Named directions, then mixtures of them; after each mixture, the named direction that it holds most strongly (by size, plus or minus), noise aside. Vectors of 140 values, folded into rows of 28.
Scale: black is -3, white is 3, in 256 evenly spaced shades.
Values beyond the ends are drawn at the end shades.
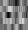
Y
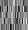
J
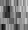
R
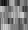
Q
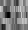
R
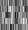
J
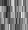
R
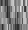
R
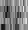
R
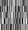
J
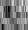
R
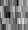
R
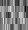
Y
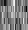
J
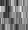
R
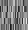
J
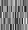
J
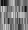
Q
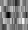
Y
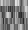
Y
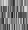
J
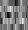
Y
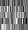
J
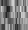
R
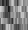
R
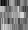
Q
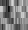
R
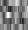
Y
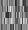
J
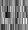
J
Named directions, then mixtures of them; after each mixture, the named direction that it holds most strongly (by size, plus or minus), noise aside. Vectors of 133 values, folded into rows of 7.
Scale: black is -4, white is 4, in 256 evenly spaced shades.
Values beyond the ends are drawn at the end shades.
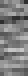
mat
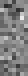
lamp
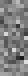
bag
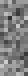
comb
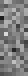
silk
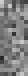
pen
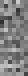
comb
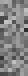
silk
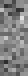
lamp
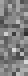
bag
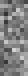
comb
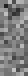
comb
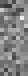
lamp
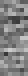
mat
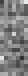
pen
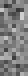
lamp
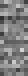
mat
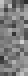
pen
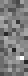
bag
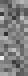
silk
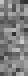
pen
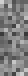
pen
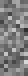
bag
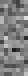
bag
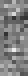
mat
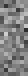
lamp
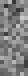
lamp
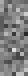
bag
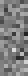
bag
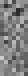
comb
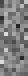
silk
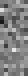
mat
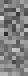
silk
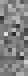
bag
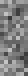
comb
